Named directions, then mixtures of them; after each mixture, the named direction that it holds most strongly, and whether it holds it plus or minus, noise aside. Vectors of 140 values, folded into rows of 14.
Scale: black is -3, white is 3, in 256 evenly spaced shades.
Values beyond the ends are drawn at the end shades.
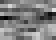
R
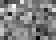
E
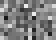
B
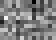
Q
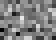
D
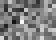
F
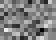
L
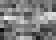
R, minus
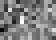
F, plus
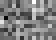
Q, minus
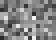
B, minus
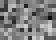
B, minus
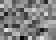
L, plus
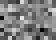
D, plus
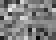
E, plus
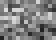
F, minus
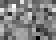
E, plus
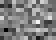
L, minus
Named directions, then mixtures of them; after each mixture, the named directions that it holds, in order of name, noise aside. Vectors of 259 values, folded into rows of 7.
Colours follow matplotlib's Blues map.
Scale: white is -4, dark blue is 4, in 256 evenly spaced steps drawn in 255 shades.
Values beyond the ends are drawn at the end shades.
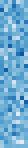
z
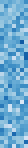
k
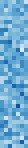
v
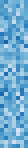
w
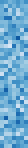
v, w, z.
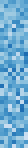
k, w.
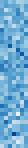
k, v, z.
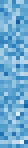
k, w, z.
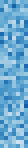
w, z.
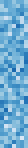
k, v, w.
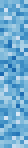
v, w, z.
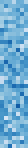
k, v.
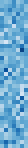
v, w, z.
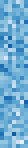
k, w, z.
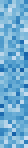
k.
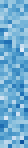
v.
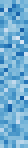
k, w, z.
